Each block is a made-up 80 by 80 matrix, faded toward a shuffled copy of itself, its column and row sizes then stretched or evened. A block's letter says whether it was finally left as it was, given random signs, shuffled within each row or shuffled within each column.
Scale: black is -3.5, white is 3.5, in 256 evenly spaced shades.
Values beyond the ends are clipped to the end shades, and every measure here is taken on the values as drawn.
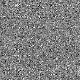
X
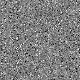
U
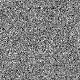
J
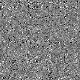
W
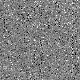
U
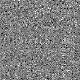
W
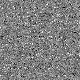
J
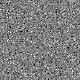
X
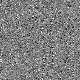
U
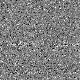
J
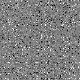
W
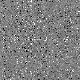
W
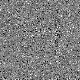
X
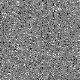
U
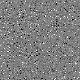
W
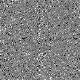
X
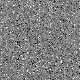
U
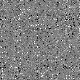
X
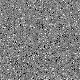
J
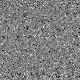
J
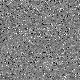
J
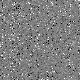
U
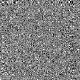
W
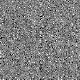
X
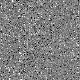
U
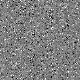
U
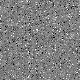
U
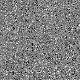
X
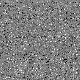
J
